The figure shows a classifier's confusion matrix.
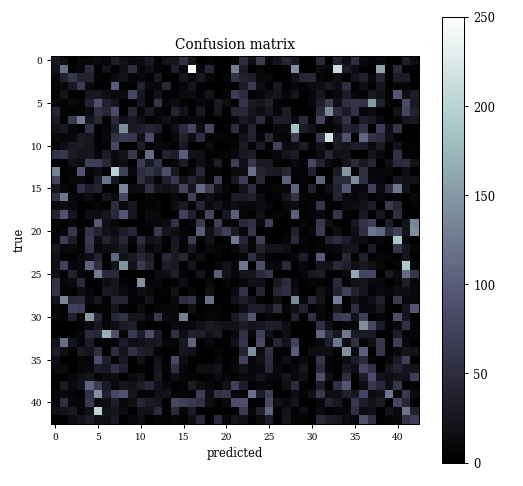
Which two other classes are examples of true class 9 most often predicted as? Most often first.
32, 36
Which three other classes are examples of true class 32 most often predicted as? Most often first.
6, 34, 31
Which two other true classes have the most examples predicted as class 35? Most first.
25, 14
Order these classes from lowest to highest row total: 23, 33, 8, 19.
23, 19, 33, 8
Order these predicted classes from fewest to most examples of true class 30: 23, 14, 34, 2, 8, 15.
14, 2, 8, 34, 23, 15
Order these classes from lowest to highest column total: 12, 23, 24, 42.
12, 42, 24, 23
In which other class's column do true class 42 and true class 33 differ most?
1
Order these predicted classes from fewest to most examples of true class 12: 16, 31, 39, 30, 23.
16, 39, 31, 23, 30
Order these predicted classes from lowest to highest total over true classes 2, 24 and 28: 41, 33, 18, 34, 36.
34, 36, 18, 33, 41
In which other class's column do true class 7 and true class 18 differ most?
3
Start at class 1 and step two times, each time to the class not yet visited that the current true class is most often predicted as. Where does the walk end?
8
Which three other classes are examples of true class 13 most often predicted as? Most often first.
7, 34, 0
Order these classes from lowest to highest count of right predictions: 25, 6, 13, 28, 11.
6, 25, 13, 11, 28
